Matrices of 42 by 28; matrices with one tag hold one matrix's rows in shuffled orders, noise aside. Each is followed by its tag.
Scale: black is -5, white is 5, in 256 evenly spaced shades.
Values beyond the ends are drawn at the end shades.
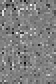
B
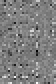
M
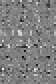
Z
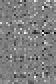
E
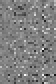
E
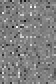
B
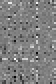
M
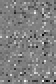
E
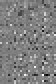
E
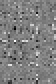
M
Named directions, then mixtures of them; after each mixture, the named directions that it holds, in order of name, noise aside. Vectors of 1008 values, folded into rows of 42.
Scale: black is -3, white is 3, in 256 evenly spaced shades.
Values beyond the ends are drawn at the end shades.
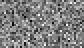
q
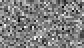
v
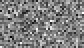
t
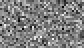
v.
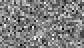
v.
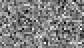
q, t, v.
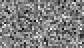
q, t, v.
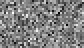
q, t, v.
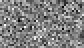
v.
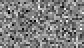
q, t, v.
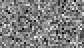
q, t, v.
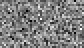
q, t, v.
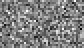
q, t, v.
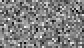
q, t, v.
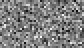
q, v.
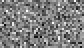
q, v.
